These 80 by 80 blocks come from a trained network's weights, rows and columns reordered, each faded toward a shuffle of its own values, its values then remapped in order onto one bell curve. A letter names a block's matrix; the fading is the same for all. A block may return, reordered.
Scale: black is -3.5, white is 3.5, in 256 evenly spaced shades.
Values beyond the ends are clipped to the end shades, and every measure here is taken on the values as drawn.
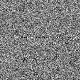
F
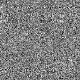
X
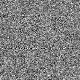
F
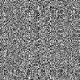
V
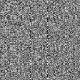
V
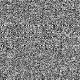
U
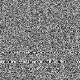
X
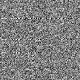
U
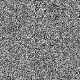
F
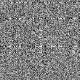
X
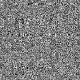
X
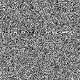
U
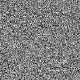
X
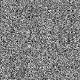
F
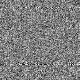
U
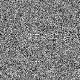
U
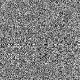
U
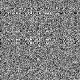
X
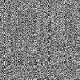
V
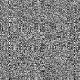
V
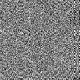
V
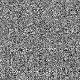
X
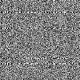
X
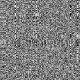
V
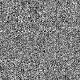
X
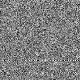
U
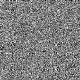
F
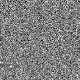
F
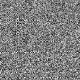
X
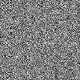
U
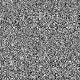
X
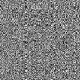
V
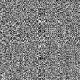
V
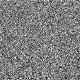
F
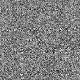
X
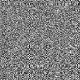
V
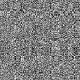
V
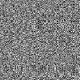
V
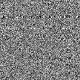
F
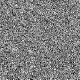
F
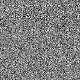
X
